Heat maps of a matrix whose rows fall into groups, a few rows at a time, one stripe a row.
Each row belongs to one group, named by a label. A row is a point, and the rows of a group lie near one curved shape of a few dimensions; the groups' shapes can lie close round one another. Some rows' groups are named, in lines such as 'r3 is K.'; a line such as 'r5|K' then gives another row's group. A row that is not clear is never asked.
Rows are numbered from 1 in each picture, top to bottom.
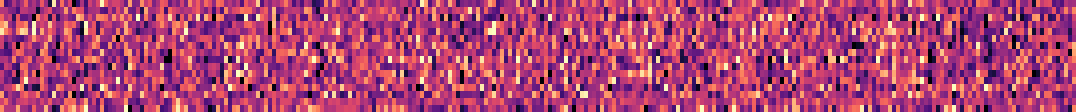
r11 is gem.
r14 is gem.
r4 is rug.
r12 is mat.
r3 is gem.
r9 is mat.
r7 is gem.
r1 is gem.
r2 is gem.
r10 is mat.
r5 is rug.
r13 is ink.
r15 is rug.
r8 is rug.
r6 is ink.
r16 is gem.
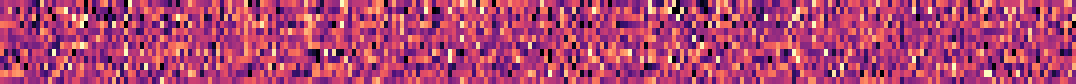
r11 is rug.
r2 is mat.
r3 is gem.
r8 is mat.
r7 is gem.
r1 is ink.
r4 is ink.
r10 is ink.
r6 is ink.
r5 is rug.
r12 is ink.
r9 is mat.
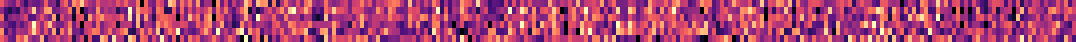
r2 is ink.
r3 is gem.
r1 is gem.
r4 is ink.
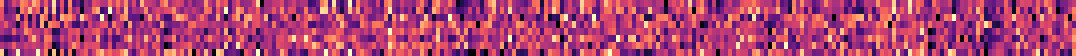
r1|gem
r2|gem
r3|gem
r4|gem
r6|ink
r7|mat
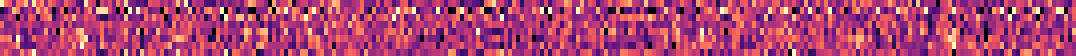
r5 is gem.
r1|rug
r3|gem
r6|gem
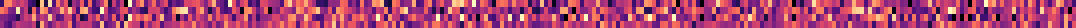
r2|gem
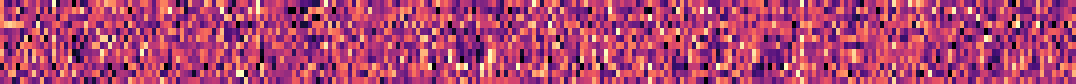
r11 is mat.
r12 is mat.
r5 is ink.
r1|gem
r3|gem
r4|rug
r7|gem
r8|gem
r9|gem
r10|mat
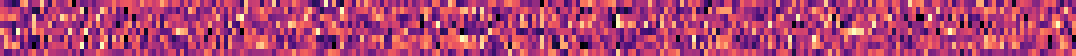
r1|mat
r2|ink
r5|gem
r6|ink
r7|ink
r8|ink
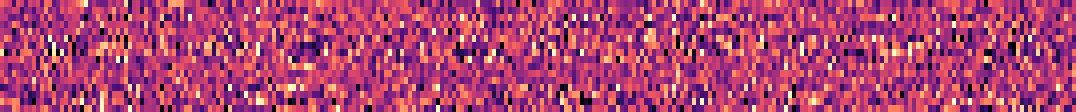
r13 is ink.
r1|gem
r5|gem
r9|rug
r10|rug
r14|gem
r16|rug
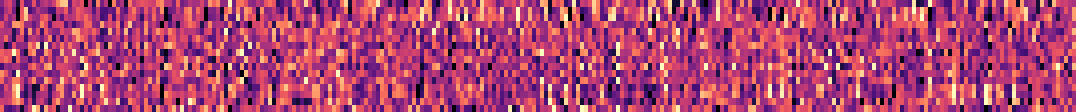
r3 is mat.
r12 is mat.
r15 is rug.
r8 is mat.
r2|mat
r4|rug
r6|gem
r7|ink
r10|ink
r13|ink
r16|ink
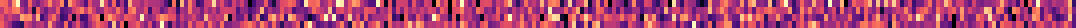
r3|gem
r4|ink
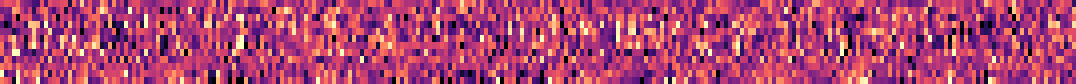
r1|ink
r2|rug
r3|gem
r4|ink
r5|ink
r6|mat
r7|mat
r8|ink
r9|ink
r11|gem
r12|gem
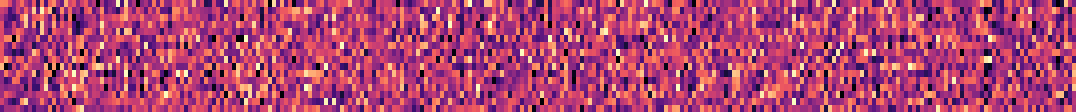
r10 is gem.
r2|rug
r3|mat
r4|gem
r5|rug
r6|gem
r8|ink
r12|ink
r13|gem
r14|ink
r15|mat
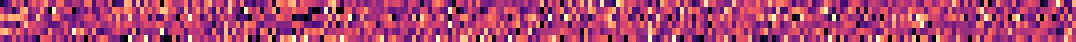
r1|ink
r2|mat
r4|mat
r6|ink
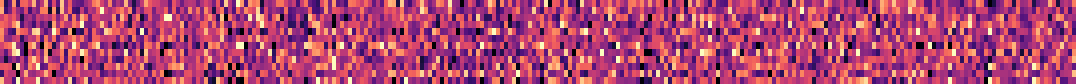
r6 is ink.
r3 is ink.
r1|gem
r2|gem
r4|ink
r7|mat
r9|ink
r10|gem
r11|mat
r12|gem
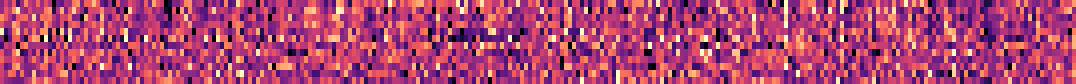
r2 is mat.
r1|mat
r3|rug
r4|mat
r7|mat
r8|ink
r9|mat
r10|rug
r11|mat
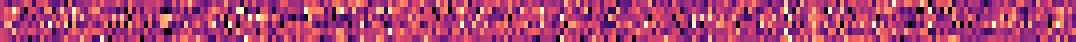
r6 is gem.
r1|mat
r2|mat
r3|ink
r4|ink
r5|mat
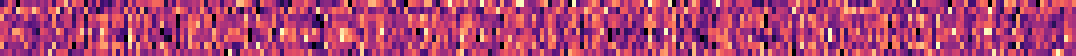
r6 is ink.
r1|mat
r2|gem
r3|gem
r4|gem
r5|ink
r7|gem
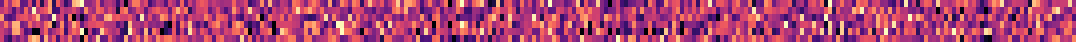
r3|gem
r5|ink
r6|ink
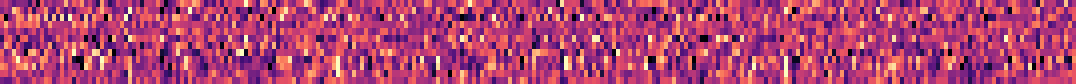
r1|gem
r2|rug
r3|gem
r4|rug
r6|mat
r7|gem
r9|rug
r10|rug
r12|ink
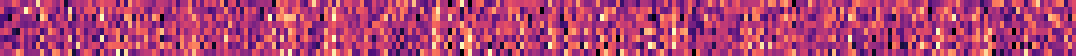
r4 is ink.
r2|mat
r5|gem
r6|rug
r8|rug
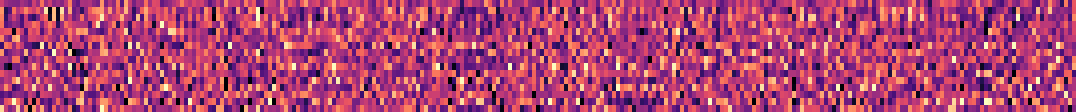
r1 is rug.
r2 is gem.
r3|gem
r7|ink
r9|ink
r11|gem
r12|rug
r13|ink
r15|rug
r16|gem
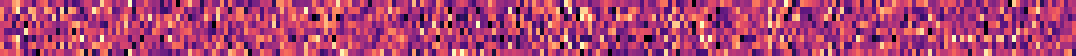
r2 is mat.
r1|rug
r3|mat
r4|gem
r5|mat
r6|ink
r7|mat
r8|ink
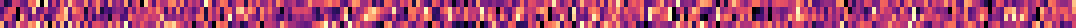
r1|ink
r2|mat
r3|mat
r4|gem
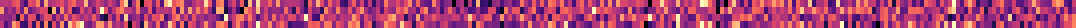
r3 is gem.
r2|gem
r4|ink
